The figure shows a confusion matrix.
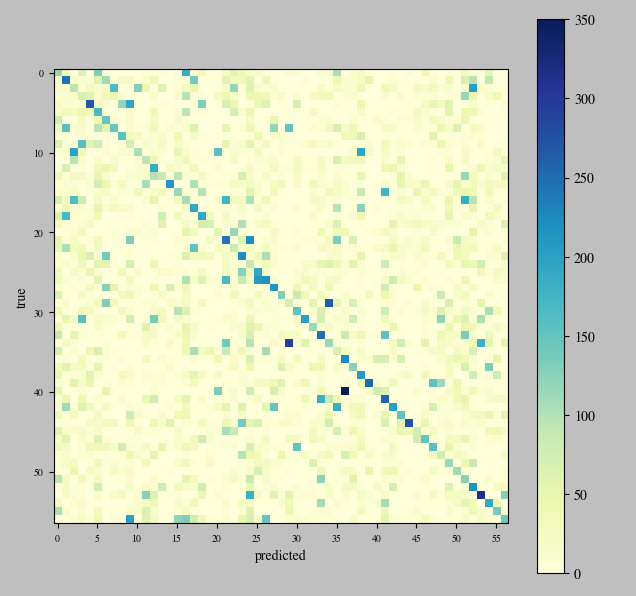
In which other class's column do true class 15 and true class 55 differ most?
41
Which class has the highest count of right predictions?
53
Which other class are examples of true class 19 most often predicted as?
23
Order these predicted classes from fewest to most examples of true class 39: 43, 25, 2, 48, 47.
43, 25, 2, 48, 47
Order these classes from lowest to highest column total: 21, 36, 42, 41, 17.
42, 36, 17, 21, 41
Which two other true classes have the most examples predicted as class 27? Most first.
42, 7
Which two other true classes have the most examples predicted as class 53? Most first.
34, 31
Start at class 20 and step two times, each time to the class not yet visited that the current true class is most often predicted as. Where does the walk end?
17
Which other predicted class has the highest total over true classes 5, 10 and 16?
2
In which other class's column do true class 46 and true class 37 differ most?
54
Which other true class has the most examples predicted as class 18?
4
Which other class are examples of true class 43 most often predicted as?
9
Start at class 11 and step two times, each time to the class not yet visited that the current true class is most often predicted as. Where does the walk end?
52
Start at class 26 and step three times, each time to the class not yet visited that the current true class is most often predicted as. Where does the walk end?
6
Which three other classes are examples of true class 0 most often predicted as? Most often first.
16, 5, 35
